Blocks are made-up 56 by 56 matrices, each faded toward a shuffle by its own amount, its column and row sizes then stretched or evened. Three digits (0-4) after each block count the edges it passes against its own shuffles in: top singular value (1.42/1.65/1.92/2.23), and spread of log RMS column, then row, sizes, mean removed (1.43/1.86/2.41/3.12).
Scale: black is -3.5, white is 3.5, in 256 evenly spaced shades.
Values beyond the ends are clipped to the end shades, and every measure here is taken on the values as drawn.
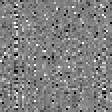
3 3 0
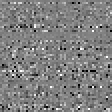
0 2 4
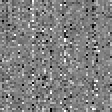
1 3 0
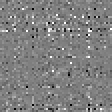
1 2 3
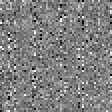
2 3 0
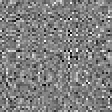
4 2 2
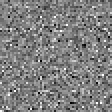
1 0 2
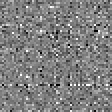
2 2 3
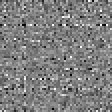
0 1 3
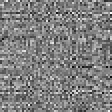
4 0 3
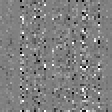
2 4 1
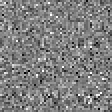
2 0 1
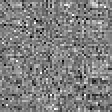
3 0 1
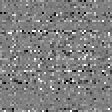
2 1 4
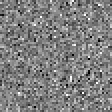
0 2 0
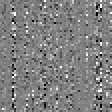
1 4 0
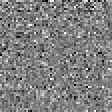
1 1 2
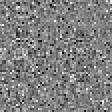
2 0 0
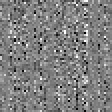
1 4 0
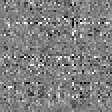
2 1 3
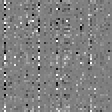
3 3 1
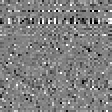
4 0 3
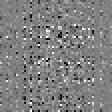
1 4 2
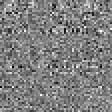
3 1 2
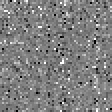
0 1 0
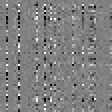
4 4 2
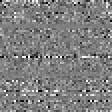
0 1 4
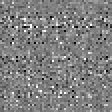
1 1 3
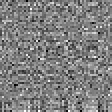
4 0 2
